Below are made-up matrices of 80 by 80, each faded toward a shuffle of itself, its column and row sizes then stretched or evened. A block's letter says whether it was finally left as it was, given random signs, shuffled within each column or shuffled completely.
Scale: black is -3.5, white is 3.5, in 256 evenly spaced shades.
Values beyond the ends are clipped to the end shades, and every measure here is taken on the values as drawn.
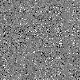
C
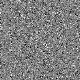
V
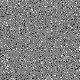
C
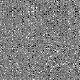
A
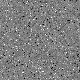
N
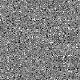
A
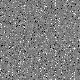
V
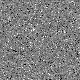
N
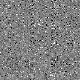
A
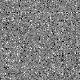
A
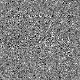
C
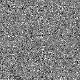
C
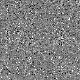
C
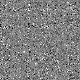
C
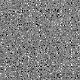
A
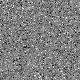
N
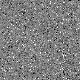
V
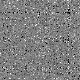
C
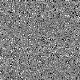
A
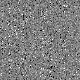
V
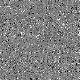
A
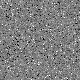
N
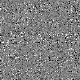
C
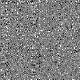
A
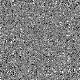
C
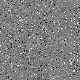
V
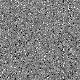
V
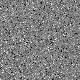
N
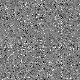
C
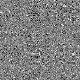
A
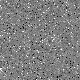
N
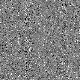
V
